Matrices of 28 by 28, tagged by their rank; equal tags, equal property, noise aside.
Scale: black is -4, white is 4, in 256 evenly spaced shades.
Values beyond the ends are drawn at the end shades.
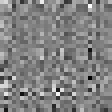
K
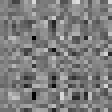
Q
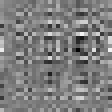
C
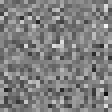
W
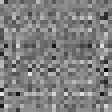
Q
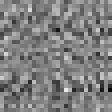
Q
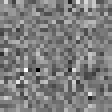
W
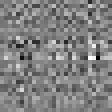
Q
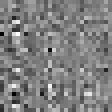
Q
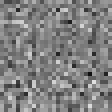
W
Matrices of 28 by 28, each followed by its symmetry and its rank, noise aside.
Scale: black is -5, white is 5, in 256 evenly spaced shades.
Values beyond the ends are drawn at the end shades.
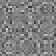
antisymmetric, rank four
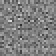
no symmetry, rank five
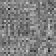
no symmetry, rank four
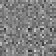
no symmetry, rank three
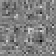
symmetric, rank four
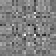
no symmetry, rank three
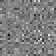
no symmetry, rank four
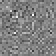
symmetric, rank five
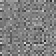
no symmetry, rank three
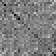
symmetric, rank five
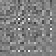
symmetric, rank three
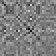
symmetric, rank three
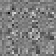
symmetric, rank four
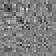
symmetric, rank three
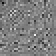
symmetric, rank five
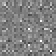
symmetric, rank three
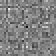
symmetric, rank five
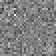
symmetric, rank five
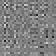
no symmetry, rank four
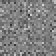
no symmetry, rank five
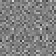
no symmetry, rank three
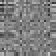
no symmetry, rank three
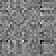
symmetric, rank three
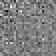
antisymmetric, rank four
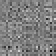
no symmetry, rank three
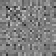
symmetric, rank three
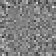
antisymmetric, rank four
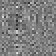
no symmetry, rank three
